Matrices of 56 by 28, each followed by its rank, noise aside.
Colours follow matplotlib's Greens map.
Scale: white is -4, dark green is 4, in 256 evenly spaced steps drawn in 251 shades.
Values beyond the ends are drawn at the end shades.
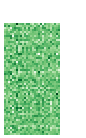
seven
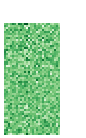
six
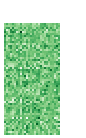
six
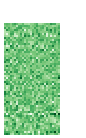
five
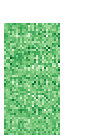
seven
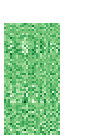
four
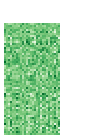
four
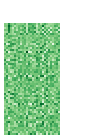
five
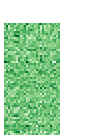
five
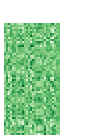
five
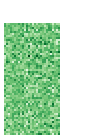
six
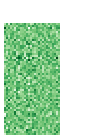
five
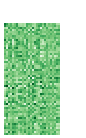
four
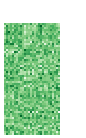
four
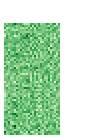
seven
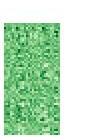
six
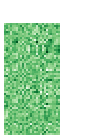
six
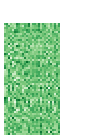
six
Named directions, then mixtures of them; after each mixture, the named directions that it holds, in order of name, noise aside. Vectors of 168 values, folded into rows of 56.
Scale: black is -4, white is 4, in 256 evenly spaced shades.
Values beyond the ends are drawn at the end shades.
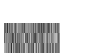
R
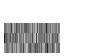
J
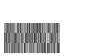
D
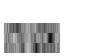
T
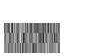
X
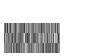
R, X.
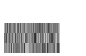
D, R, T.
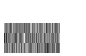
D, J, X.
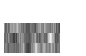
T.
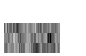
T.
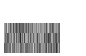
D, R, X.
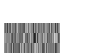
J, R, X.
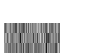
D, X.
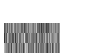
J, R.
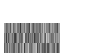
D, X.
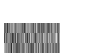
R.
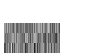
R.
